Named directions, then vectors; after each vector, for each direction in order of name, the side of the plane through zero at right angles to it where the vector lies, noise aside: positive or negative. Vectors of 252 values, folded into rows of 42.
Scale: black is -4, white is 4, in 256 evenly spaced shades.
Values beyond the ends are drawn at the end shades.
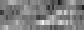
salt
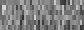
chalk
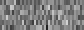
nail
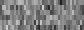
positive, negative, positive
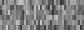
positive, negative, positive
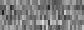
negative, negative, positive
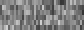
positive, negative, positive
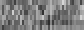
negative, negative, negative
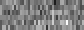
negative, positive, positive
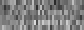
negative, positive, positive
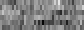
positive, negative, negative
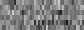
positive, negative, negative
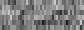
positive, negative, negative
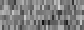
positive, negative, negative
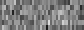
positive, positive, positive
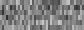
negative, negative, positive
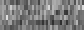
positive, positive, negative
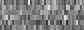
positive, positive, negative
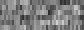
positive, positive, positive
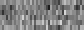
negative, negative, positive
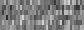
negative, negative, positive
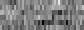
positive, negative, negative
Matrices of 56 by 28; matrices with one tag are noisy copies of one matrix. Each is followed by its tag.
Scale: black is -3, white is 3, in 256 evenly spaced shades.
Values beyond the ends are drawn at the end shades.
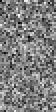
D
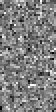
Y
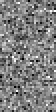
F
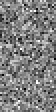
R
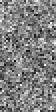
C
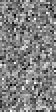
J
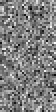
C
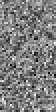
C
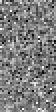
R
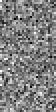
R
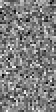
R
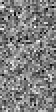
R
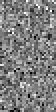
C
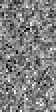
J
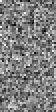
F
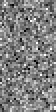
J
